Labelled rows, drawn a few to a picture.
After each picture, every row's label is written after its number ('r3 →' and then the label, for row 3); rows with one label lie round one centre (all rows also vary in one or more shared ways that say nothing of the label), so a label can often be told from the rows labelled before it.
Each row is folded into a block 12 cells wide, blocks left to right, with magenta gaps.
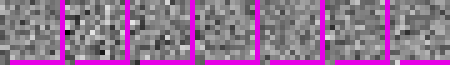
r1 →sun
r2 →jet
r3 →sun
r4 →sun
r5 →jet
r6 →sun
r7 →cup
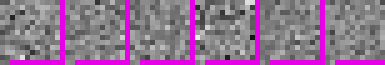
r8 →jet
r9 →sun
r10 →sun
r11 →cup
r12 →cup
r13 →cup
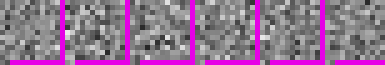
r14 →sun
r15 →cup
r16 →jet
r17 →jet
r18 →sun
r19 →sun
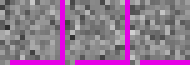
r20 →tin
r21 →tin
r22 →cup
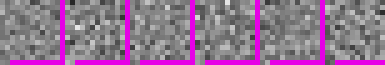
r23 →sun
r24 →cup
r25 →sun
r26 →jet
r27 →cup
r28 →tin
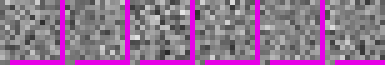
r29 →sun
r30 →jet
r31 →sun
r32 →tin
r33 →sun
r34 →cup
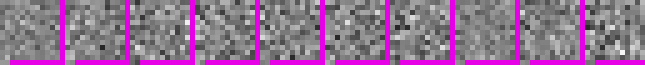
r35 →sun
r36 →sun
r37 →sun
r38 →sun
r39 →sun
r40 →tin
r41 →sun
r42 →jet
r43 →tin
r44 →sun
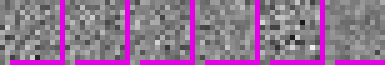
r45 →tin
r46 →sun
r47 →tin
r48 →jet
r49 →cup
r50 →cup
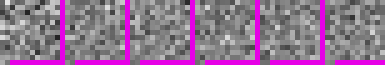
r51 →jet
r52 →sun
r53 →cup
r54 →jet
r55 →tin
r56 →cup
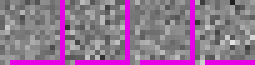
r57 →cup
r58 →tin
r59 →jet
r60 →tin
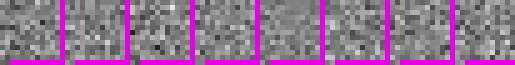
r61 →sun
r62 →tin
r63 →sun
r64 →tin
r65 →tin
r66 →sun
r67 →cup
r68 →jet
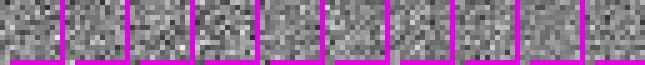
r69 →sun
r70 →tin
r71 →sun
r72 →tin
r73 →jet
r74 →cup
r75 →cup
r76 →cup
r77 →tin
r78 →jet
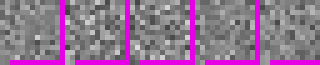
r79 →cup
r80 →jet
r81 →sun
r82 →cup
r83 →cup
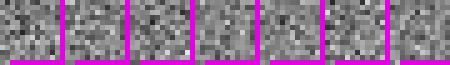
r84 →cup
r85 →cup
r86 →sun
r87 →sun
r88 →jet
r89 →tin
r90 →cup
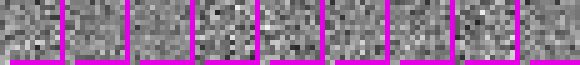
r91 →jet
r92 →cup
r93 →sun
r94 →jet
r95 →tin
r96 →cup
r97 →jet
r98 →jet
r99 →tin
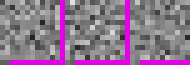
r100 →sun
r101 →cup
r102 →jet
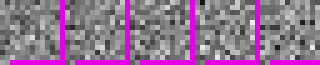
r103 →cup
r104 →cup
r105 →sun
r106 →cup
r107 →cup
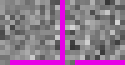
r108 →jet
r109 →sun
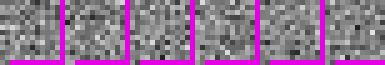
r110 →sun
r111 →tin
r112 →cup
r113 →jet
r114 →cup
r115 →tin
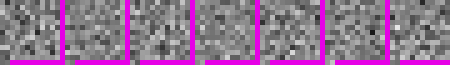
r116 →cup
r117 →sun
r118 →sun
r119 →cup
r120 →sun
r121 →jet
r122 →sun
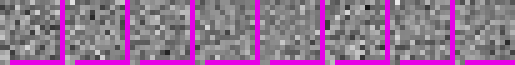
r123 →jet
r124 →jet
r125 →jet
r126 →sun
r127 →cup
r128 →tin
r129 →jet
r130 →cup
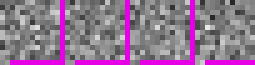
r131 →cup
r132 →jet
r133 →sun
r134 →cup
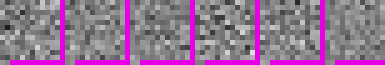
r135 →jet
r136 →tin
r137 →jet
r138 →tin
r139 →jet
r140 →tin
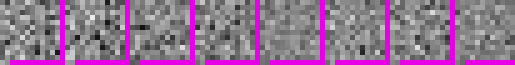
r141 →sun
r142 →sun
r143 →sun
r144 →sun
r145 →sun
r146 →tin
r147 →tin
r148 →cup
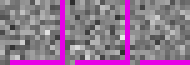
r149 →tin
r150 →jet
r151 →tin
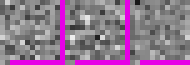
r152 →cup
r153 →tin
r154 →tin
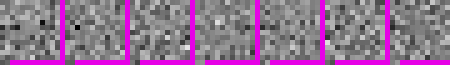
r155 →sun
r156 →jet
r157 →sun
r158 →tin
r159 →cup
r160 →cup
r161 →tin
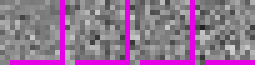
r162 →jet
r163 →cup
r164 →jet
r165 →sun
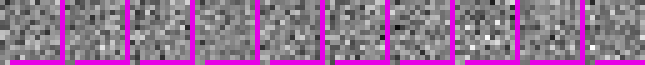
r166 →jet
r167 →cup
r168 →jet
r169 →cup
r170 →cup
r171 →jet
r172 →sun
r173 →jet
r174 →sun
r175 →cup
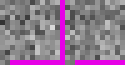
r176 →sun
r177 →jet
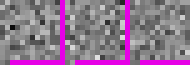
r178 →cup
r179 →cup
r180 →sun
